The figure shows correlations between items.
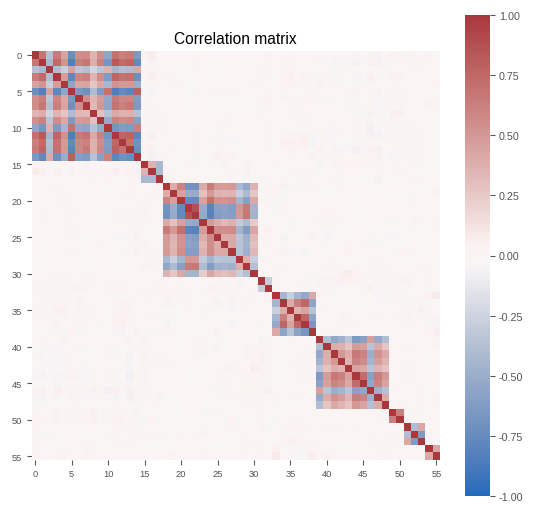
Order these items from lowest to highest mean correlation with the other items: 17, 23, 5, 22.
5, 22, 17, 23
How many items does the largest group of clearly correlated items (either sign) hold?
15
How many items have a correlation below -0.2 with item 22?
9
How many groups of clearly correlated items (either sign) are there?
9
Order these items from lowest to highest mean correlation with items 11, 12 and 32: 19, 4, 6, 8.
19, 8, 4, 6
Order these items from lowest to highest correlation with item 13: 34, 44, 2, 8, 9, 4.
2, 44, 34, 8, 4, 9
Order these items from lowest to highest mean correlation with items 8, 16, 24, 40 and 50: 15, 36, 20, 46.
46, 36, 15, 20
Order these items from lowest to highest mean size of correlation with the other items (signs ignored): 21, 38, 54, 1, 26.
54, 38, 26, 21, 1
